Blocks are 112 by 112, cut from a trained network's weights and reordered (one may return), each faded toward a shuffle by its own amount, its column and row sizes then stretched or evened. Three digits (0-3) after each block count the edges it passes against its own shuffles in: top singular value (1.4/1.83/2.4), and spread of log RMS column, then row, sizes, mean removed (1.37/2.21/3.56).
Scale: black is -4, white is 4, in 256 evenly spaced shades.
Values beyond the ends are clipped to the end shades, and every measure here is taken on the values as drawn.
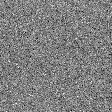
0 0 0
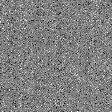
0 1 1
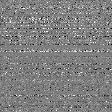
1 0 3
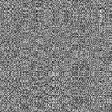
3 2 1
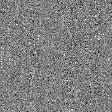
0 2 0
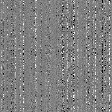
2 3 0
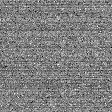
2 0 0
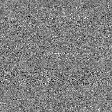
1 0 2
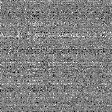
2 1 2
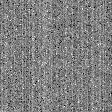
2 0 0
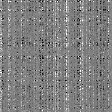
3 3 2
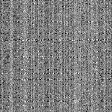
3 0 2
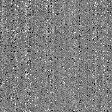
1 2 1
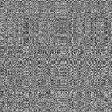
3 2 2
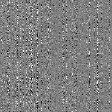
1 3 1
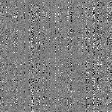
0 3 2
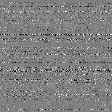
1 0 3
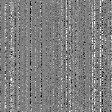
3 3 0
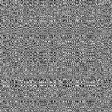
3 1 3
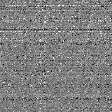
2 1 2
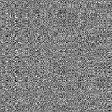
3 2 2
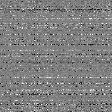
2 1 3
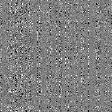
0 3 2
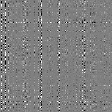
3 3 2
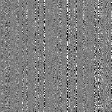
2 3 0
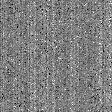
2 1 0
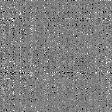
1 2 2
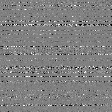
1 0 3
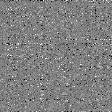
0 1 2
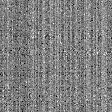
3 0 1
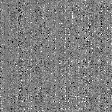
1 2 1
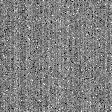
2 0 0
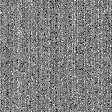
2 1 0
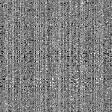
3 0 2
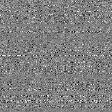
1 1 3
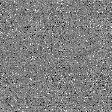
0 1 1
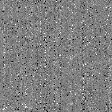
0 2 1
